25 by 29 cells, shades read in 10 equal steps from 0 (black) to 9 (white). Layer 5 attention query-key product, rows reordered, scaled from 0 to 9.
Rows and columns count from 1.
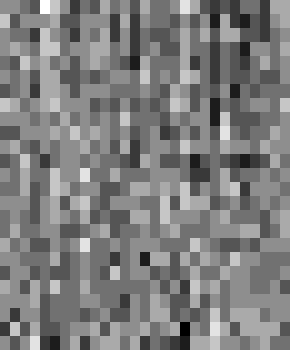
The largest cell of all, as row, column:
1, 5
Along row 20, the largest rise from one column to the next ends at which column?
12
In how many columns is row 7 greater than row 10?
7
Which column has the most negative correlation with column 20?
3
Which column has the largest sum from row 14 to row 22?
9
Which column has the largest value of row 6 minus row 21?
19
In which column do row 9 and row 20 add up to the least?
22
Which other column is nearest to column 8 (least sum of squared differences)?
27
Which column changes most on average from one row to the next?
20
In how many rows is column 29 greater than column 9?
8
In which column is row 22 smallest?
13
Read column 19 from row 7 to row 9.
5 6 4
